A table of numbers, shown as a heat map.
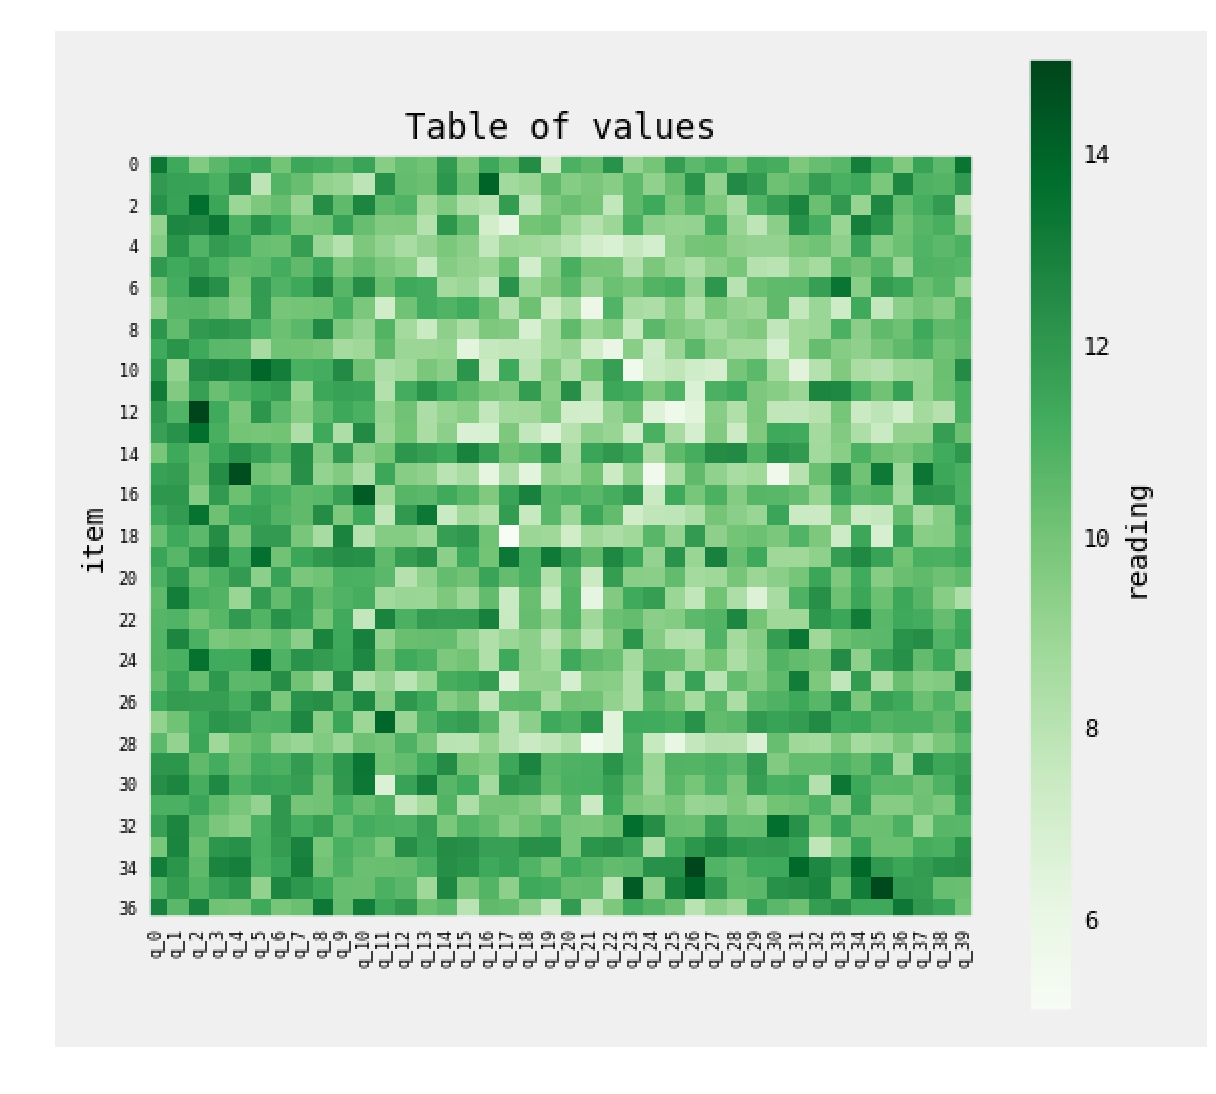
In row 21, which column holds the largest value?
q_1
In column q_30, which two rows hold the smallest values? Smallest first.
15, 9
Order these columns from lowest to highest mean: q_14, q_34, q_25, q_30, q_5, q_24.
q_24, q_25, q_30, q_14, q_34, q_5
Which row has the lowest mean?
28
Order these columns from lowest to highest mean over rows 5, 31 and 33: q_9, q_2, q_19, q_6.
q_19, q_9, q_2, q_6
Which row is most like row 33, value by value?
14
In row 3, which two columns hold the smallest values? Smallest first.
q_17, q_16
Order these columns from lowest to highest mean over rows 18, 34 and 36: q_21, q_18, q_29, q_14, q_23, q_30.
q_21, q_18, q_23, q_30, q_29, q_14
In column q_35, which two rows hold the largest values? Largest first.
35, 15
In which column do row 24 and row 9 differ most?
q_5
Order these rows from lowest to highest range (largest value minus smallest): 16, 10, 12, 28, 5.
5, 28, 16, 10, 12
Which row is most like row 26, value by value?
24
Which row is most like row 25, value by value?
18
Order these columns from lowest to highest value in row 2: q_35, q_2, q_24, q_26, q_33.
q_26, q_24, q_33, q_35, q_2
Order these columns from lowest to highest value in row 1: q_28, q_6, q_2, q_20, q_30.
q_20, q_30, q_6, q_2, q_28
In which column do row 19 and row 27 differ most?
q_22
